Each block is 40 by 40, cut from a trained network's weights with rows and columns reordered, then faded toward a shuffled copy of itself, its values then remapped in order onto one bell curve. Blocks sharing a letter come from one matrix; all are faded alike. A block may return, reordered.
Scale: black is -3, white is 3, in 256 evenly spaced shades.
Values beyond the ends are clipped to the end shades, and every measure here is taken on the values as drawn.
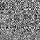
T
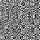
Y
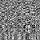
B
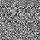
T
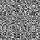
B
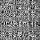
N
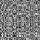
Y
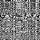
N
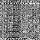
N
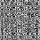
N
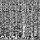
N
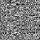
T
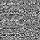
T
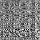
N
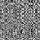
Y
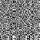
T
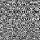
T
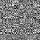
Y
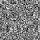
B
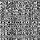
N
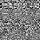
T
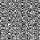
Y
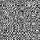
B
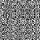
Y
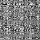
N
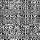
N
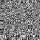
B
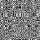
B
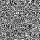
B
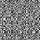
T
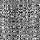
N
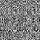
B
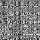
N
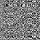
T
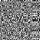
T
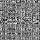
N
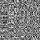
B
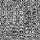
T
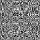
T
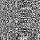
Y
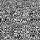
T
